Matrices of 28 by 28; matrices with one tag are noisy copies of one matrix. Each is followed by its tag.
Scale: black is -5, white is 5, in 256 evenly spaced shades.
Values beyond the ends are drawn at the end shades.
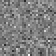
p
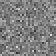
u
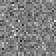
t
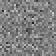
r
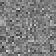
u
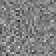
u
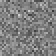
r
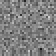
p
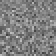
u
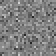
t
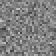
u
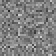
r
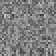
p
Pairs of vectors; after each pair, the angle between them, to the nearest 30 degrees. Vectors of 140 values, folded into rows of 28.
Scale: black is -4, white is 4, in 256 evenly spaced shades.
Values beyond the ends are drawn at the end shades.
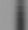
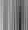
30 degrees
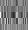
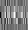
150 degrees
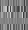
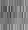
150 degrees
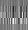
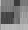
90 degrees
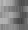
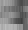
30 degrees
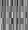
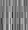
120 degrees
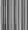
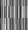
150 degrees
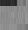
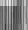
120 degrees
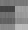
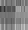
30 degrees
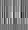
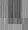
120 degrees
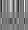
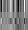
30 degrees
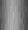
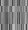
90 degrees
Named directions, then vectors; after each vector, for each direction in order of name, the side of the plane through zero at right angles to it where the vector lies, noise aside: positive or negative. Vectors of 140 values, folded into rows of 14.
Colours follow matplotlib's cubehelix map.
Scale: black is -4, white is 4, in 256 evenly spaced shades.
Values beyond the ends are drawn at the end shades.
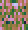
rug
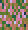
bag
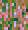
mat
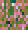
negative, positive, positive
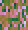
negative, positive, negative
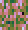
negative, positive, positive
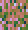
negative, negative, positive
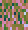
negative, negative, negative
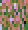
positive, negative, positive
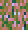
positive, positive, positive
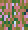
positive, positive, positive
